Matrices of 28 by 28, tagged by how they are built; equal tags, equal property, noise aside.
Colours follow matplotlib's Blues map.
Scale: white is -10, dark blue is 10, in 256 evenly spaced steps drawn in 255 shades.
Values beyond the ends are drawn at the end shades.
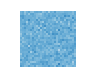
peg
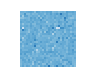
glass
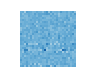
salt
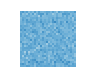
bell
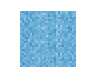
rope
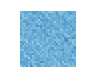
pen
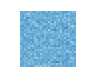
rope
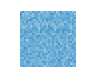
bell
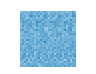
bell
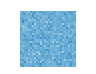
peg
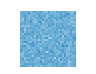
peg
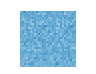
bell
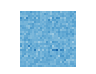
salt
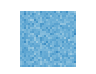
rope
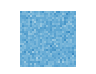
peg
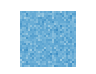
rope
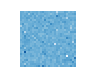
glass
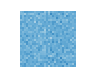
rope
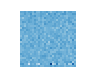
salt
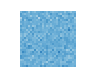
bell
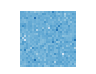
glass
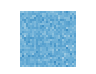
rope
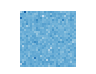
glass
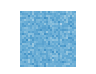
rope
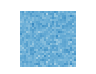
rope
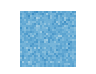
bell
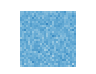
bell
